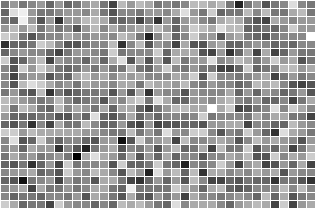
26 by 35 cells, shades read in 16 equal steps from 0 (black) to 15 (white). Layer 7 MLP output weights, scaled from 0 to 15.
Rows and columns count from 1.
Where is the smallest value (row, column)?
20, 9
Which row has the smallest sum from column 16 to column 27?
23
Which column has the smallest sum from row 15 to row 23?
7
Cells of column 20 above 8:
13
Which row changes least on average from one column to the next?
11
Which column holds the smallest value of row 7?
26
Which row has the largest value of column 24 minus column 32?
14
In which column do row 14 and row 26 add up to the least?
6
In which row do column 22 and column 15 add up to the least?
16
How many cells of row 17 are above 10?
9
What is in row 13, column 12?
5
